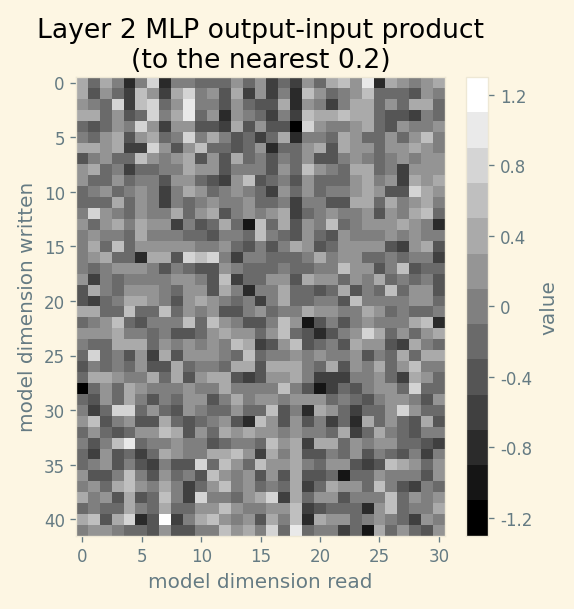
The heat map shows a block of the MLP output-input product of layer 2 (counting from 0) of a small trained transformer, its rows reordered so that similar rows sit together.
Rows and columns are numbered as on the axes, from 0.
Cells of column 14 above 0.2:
6
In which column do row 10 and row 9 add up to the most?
28
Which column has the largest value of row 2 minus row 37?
9
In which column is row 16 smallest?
5
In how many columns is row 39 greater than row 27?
14
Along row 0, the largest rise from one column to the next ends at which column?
26
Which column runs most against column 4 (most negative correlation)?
19
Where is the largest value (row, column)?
40, 7
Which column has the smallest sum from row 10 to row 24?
30
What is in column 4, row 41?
-0.2
